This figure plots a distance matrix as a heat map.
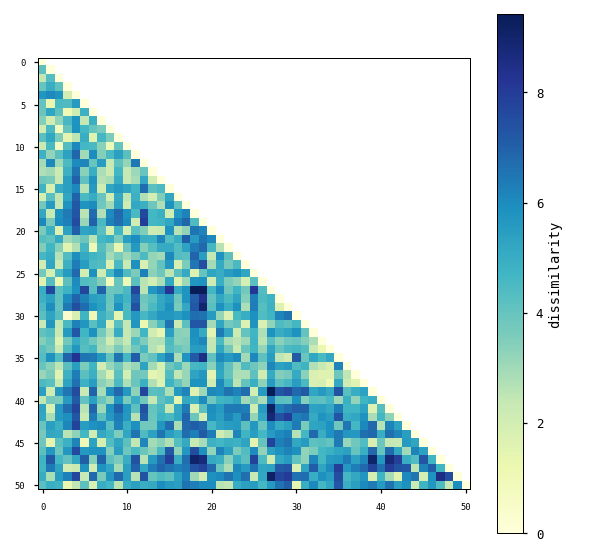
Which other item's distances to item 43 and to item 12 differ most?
27
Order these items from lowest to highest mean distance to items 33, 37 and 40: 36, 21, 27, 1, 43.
36, 1, 43, 21, 27
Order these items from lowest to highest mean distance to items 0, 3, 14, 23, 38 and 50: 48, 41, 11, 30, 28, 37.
37, 30, 11, 48, 28, 41
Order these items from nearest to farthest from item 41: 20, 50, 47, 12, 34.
34, 20, 50, 12, 47
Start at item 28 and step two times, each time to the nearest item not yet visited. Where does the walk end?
35
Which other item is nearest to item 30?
3
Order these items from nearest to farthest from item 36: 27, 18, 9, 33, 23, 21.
33, 23, 9, 18, 21, 27
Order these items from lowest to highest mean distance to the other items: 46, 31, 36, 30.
36, 31, 30, 46
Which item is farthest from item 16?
4
